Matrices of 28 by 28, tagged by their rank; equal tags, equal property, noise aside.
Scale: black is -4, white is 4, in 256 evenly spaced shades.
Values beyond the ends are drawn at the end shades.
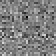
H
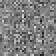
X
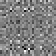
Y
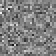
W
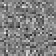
X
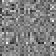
H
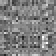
Y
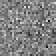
X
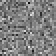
X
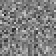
X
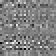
Y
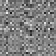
H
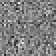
W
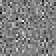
W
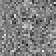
X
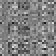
Y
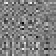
Y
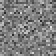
X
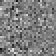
W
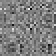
H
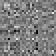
H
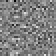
X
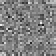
W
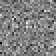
X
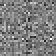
W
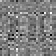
Y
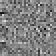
W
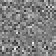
W
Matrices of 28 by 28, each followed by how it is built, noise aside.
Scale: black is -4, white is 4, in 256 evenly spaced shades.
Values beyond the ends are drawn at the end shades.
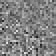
lower triangular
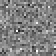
uneven rows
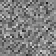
Hankel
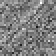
Hankel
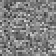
blocks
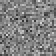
noise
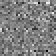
uneven rows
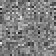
low rank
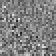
lower triangular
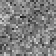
smooth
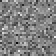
blocks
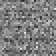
blocks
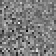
lower triangular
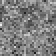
smooth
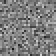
noise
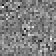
block diagonal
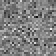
low rank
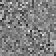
block diagonal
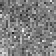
smooth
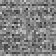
blocks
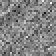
Hankel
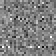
uneven rows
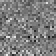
uneven rows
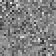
block diagonal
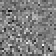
lower triangular
